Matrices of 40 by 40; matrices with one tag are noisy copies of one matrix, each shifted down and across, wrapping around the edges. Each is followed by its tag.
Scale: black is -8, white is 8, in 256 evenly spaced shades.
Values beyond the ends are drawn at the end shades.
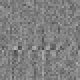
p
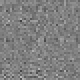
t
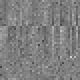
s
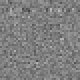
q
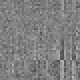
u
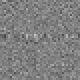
q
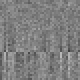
s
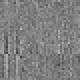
u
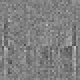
u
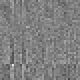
u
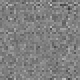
t
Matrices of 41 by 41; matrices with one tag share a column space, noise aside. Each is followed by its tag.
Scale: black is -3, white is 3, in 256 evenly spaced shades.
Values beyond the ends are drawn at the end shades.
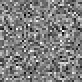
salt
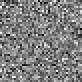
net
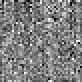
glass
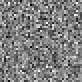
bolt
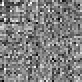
glass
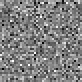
net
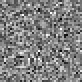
salt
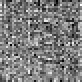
glass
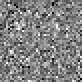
salt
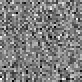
bolt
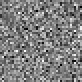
salt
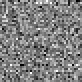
net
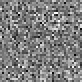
bolt
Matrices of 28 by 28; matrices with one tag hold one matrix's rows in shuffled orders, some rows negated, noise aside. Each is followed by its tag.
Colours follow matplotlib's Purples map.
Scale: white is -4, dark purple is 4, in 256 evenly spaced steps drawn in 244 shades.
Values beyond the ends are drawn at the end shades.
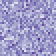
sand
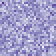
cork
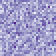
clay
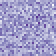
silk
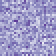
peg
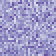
silk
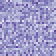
silk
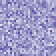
clay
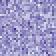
peg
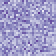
peg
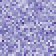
cork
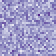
sand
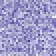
silk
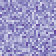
silk
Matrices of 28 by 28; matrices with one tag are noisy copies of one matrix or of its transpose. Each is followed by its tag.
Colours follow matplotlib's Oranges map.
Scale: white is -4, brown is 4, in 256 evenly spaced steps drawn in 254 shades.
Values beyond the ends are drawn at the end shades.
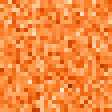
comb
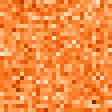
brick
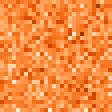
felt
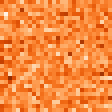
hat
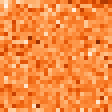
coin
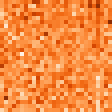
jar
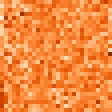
coin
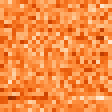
jar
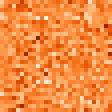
brick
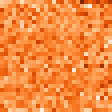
coin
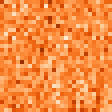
hat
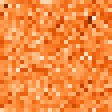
felt
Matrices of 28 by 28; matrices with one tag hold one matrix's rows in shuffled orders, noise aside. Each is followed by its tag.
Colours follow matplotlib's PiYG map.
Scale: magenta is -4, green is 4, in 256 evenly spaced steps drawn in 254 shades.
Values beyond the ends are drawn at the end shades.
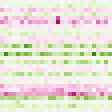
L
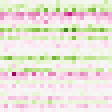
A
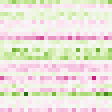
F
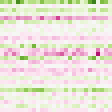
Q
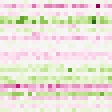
Q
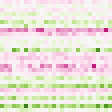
F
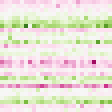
F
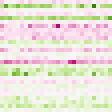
L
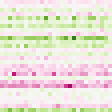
A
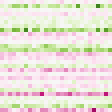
F
